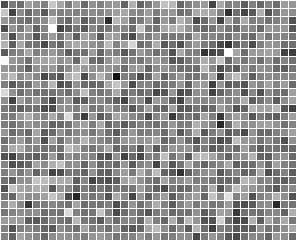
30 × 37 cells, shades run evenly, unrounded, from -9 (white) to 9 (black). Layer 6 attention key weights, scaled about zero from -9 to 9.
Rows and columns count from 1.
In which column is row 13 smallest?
31
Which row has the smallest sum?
8
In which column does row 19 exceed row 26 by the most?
20
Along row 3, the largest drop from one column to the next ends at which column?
15
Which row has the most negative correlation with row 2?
7
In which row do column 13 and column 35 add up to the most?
26
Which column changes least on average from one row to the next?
12
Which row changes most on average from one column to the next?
25
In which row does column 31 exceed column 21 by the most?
1
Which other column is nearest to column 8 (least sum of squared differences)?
5
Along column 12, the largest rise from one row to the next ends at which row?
23
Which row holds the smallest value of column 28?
28
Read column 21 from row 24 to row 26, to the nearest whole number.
4 -2 0
